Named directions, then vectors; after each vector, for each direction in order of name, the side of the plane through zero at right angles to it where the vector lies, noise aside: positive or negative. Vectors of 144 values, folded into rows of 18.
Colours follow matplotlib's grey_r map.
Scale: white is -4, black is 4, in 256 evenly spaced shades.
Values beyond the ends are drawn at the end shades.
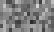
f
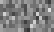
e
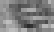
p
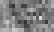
positive, positive, positive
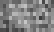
negative, negative, negative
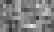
positive, positive, negative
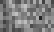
negative, negative, negative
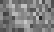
negative, negative, negative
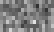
positive, negative, positive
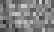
negative, negative, negative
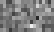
positive, positive, negative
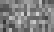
positive, negative, negative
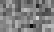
negative, negative, positive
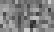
negative, positive, positive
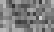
positive, positive, positive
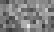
negative, positive, negative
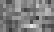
positive, positive, negative
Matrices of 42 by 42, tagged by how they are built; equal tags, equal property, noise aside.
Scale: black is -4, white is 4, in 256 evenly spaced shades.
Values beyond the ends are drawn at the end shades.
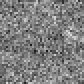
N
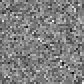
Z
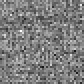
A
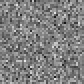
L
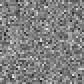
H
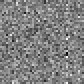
L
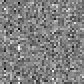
L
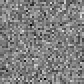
H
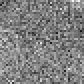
N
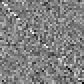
Z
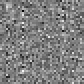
L
